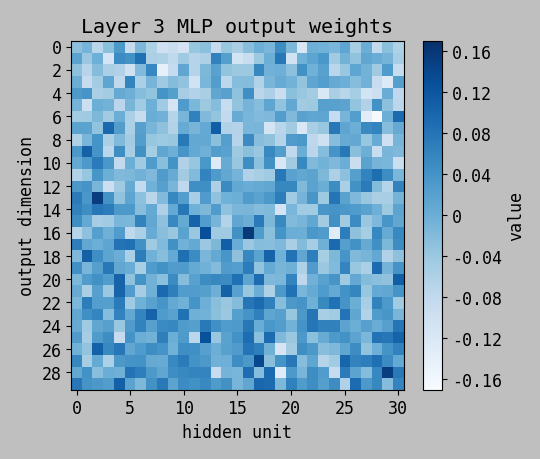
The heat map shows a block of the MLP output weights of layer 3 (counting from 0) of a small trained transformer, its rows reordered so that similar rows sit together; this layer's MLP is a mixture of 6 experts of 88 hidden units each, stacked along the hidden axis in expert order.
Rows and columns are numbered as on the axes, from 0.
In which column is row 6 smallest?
28
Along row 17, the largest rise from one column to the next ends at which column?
14
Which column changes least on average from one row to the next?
15
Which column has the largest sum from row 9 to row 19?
2
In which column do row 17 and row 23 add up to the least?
20
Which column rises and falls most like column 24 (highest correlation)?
0
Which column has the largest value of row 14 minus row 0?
10
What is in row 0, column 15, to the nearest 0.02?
-0.06
